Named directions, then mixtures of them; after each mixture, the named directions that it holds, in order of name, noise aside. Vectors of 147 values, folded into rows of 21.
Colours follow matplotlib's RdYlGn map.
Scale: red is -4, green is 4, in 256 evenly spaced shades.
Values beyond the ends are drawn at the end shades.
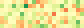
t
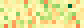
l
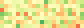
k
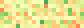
k.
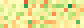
l, t.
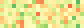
l, t.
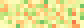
k.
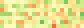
k, t.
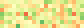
k.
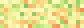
k, l, t.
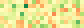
t.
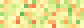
k, l, t.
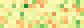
t.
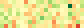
k, l.
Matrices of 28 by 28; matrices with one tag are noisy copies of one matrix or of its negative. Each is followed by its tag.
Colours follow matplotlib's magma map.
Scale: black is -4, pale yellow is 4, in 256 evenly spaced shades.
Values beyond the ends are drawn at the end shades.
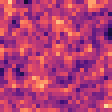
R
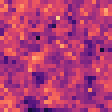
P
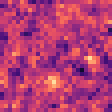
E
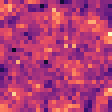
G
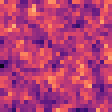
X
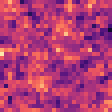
R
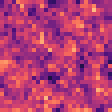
X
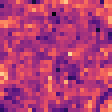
G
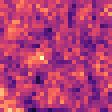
P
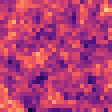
P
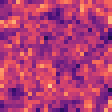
G
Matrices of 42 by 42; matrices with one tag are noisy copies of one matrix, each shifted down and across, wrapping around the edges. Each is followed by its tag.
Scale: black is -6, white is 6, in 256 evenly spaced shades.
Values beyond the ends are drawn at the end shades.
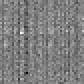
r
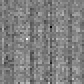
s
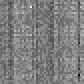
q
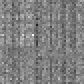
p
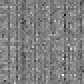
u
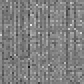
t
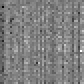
r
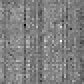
q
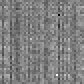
u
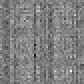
q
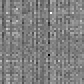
t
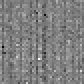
r
